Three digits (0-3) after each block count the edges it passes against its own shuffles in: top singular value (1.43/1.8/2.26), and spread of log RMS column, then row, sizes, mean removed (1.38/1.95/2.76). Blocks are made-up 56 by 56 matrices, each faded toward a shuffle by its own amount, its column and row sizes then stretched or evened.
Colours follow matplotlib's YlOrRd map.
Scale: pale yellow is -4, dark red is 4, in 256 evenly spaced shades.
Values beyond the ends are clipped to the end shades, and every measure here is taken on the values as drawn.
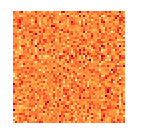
2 2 0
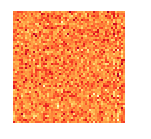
1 1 0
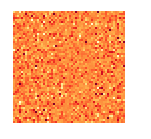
0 1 0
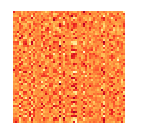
3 3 0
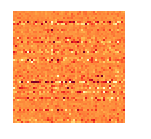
1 0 3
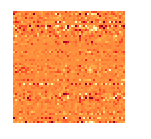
1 1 3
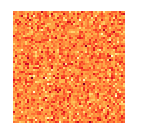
0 0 0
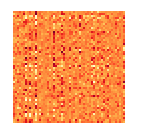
2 3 1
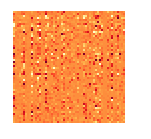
1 3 1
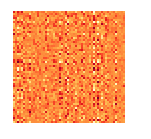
3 3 1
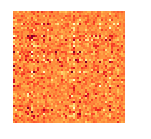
0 2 2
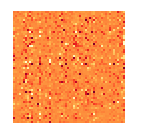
0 2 1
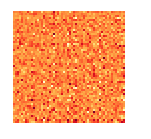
2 2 1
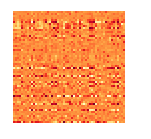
3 1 3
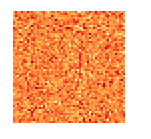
1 1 0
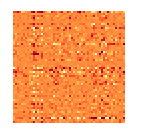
2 2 3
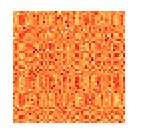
3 1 0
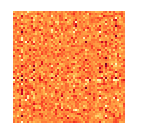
1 2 1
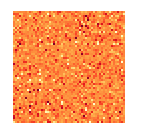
0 1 1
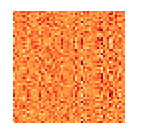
3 3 0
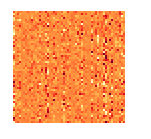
0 3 0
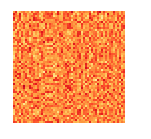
3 1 0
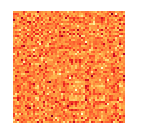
2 0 0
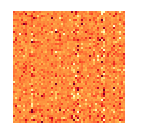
1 2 1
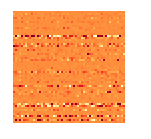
2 0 3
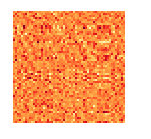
3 0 2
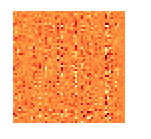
0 3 1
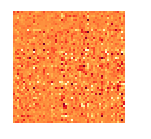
0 2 2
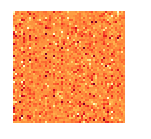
0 2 0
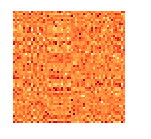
3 1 1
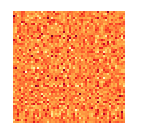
2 1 1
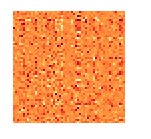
2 2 1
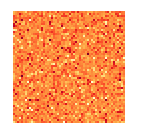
0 1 0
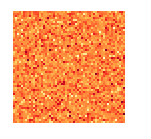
0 0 0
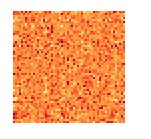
1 1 1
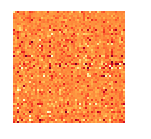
0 1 2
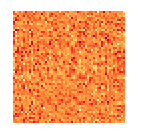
2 1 0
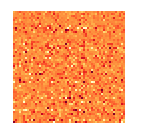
0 1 2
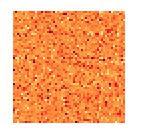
0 0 1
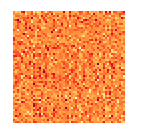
2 1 0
